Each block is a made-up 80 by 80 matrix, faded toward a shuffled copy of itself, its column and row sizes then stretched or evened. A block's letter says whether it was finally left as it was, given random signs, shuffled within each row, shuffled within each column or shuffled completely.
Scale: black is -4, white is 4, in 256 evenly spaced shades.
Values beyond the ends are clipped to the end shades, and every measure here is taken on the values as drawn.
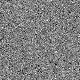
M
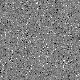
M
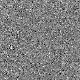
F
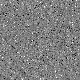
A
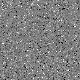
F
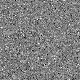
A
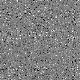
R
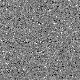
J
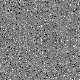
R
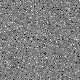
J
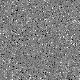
F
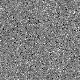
M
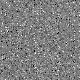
M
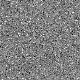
F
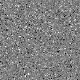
F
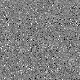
R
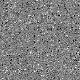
R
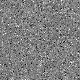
M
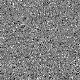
R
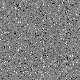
M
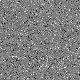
J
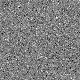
A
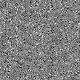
M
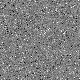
A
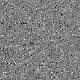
R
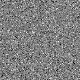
F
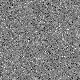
A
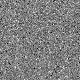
A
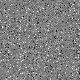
M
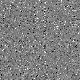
R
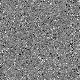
M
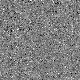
J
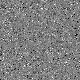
J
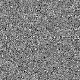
R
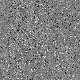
M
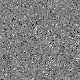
F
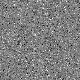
M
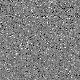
J
